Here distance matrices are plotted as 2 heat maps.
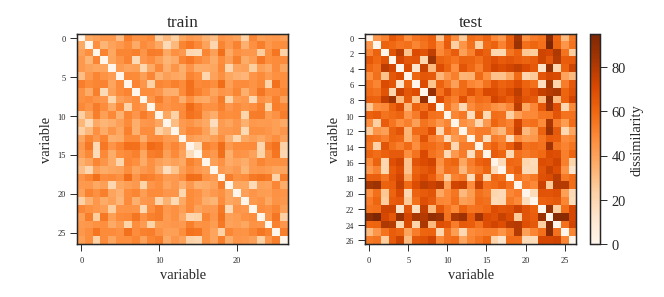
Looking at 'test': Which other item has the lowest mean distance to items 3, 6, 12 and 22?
4
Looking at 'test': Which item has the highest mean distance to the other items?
23
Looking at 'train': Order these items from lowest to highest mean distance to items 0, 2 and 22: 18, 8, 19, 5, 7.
19, 8, 5, 7, 18
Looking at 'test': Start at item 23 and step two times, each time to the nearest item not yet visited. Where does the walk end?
10
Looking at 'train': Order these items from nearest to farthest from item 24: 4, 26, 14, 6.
6, 4, 26, 14
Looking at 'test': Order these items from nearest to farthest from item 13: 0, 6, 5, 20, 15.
15, 5, 20, 6, 0
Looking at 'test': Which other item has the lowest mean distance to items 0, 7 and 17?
12
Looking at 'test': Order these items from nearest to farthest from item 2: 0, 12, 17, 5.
17, 5, 12, 0
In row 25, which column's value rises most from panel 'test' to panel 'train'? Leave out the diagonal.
9
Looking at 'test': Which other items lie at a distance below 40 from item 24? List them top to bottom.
4, 6, 8, 22
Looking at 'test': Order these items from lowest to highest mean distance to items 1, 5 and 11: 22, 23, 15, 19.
15, 22, 19, 23
